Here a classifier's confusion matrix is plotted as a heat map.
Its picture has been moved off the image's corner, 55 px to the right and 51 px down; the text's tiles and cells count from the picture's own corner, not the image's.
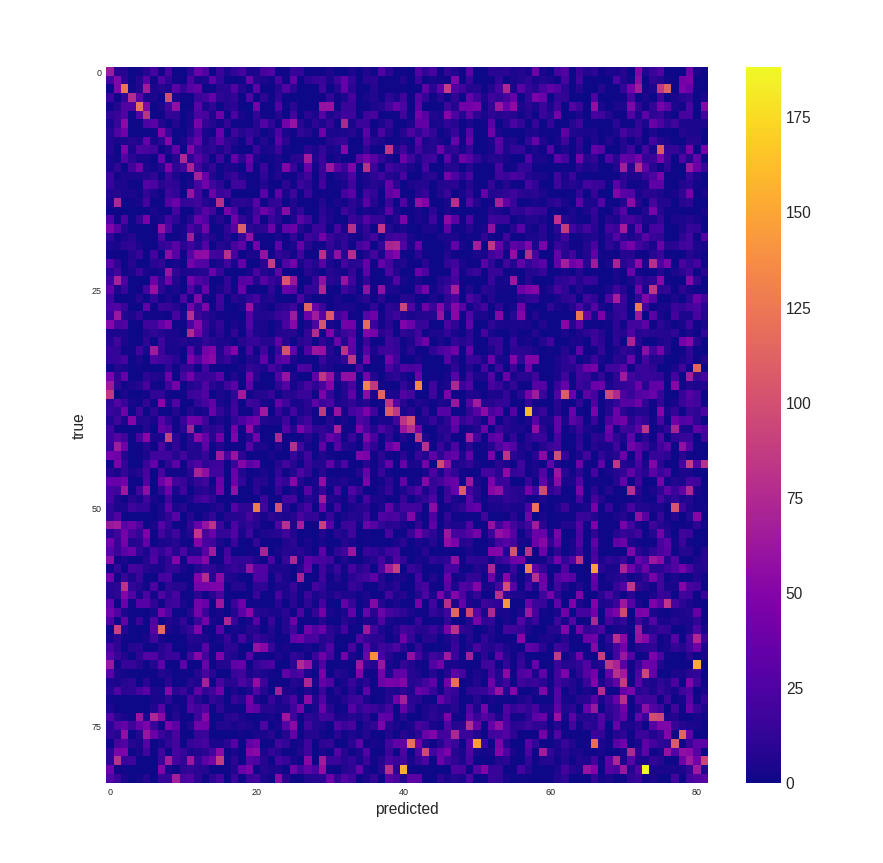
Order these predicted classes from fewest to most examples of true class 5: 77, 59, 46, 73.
77, 59, 73, 46
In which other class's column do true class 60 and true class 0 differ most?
53
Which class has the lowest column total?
60
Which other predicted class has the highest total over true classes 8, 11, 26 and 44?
35
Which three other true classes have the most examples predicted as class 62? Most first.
37, 18, 22
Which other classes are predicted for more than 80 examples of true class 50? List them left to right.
20, 23, 58, 77
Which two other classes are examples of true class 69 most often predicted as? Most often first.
73, 70
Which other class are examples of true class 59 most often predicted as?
54
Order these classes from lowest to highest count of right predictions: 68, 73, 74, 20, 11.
20, 73, 11, 68, 74
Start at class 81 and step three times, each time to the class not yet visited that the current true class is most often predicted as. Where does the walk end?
49
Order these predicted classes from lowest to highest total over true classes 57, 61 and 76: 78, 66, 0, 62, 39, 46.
62, 0, 39, 46, 78, 66
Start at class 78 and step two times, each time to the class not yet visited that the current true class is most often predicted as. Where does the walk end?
25
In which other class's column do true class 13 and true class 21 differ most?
16
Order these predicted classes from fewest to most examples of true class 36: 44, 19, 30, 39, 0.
39, 44, 19, 30, 0
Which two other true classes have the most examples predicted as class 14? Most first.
52, 55
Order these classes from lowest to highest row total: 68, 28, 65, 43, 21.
65, 43, 21, 68, 28
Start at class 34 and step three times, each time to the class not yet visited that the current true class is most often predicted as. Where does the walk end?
66
